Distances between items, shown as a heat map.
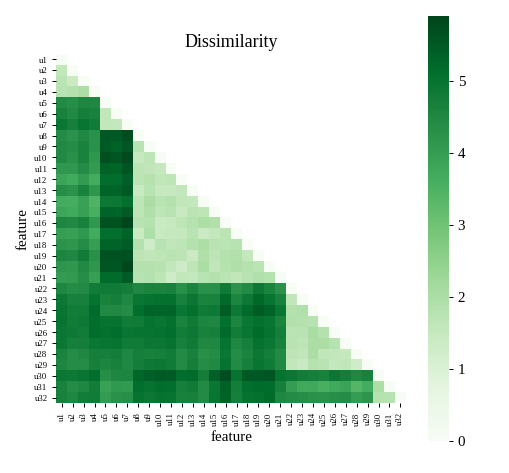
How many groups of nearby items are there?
5
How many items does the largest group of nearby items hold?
14
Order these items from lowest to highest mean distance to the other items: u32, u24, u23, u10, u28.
u10, u28, u23, u24, u32
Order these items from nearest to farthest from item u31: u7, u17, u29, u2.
u29, u7, u2, u17
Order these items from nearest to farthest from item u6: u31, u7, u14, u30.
u7, u31, u30, u14
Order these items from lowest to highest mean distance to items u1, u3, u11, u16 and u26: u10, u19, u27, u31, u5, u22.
u10, u19, u22, u27, u31, u5
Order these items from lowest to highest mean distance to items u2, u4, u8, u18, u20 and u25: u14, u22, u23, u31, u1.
u14, u1, u22, u23, u31
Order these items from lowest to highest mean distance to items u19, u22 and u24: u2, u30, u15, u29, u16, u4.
u29, u15, u16, u2, u4, u30
